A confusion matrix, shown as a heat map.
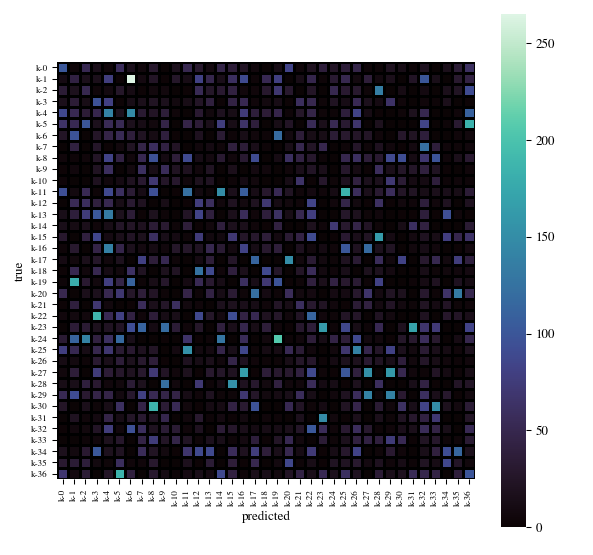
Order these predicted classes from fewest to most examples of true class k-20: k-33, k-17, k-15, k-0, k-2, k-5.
k-33, k-2, k-15, k-0, k-5, k-17
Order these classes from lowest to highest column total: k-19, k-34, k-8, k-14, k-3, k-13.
k-34, k-13, k-14, k-19, k-8, k-3
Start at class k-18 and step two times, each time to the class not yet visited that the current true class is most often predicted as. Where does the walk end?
k-22
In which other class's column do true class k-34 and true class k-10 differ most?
k-35
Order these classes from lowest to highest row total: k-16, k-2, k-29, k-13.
k-2, k-16, k-13, k-29
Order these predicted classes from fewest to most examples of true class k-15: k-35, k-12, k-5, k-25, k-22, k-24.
k-24, k-5, k-25, k-35, k-12, k-22
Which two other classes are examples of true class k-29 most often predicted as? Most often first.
k-27, k-1
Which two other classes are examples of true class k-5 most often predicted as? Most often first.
k-36, k-2
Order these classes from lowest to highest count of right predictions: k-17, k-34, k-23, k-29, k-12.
k-12, k-34, k-17, k-29, k-23
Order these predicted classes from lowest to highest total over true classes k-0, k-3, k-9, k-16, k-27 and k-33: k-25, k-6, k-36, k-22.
k-6, k-36, k-22, k-25
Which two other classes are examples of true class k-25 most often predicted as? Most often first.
k-11, k-26
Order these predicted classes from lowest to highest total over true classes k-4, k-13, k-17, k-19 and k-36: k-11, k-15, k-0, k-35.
k-11, k-15, k-35, k-0
